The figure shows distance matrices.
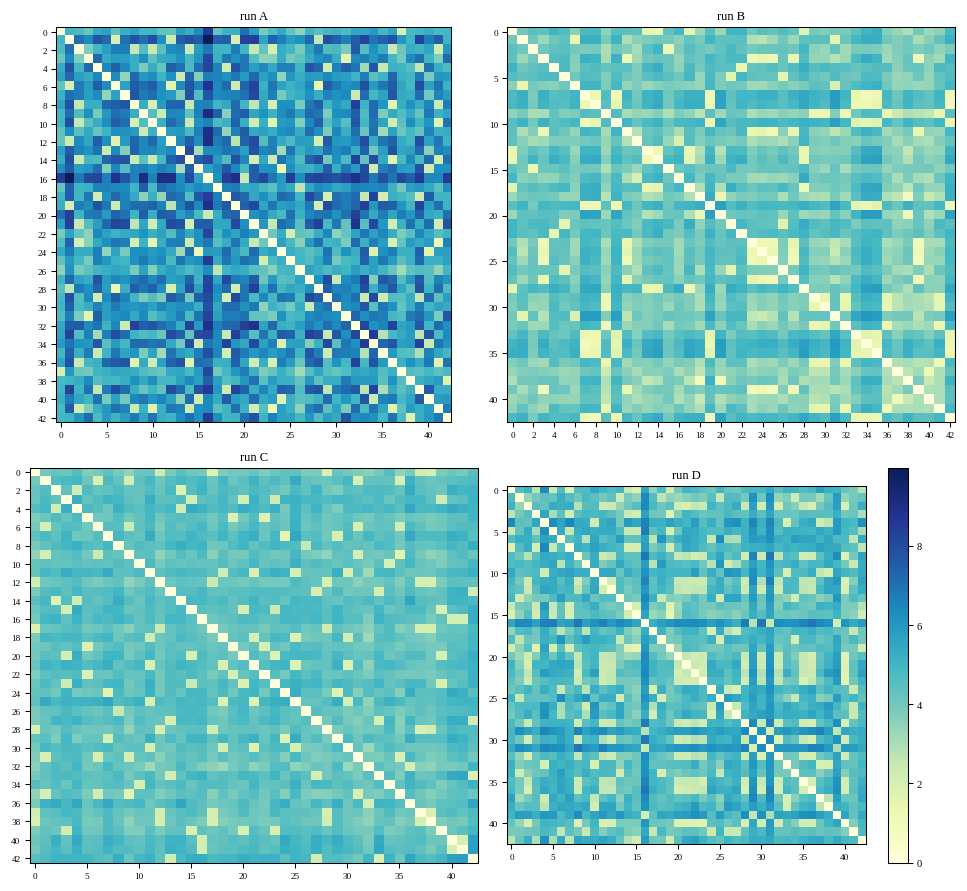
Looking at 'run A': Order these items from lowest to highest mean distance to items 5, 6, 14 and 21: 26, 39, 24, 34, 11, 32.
26, 11, 24, 39, 34, 32
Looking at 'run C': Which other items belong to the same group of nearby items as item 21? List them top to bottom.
11, 18, 25, 30
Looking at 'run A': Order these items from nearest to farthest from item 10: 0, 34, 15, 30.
0, 30, 15, 34
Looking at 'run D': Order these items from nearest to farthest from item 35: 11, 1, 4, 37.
11, 1, 37, 4
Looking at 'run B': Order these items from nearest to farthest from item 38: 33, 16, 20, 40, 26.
20, 40, 26, 16, 33
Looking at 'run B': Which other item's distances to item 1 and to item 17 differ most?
28
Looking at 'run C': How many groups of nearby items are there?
12
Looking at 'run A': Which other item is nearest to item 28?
6
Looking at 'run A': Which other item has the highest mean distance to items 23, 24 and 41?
1
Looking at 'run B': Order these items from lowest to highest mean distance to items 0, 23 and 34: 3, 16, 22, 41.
3, 41, 16, 22
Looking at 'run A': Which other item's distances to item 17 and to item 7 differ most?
32
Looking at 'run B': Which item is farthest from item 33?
31
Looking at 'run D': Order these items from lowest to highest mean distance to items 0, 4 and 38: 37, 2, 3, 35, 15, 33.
33, 37, 15, 3, 2, 35
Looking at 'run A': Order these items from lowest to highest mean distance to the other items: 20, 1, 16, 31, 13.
31, 13, 20, 1, 16
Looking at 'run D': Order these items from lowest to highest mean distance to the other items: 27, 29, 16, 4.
27, 4, 29, 16
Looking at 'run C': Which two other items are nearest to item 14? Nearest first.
2, 4
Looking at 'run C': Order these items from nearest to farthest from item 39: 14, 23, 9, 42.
23, 9, 14, 42
